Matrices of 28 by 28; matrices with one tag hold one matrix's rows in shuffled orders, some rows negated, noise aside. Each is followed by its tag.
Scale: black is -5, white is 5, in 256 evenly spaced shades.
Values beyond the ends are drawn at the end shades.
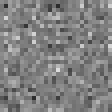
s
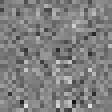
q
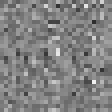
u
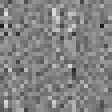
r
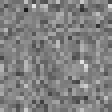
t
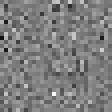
r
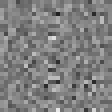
u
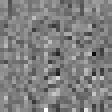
u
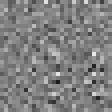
u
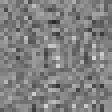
u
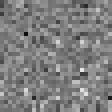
t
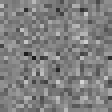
t
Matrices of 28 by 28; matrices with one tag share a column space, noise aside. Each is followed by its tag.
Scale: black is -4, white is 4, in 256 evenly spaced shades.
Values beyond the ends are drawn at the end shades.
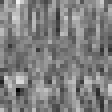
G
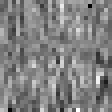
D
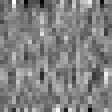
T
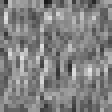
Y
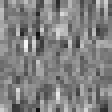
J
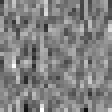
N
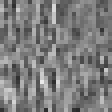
D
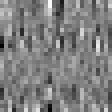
J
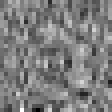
N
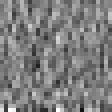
N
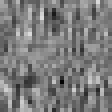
G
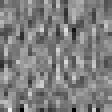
N
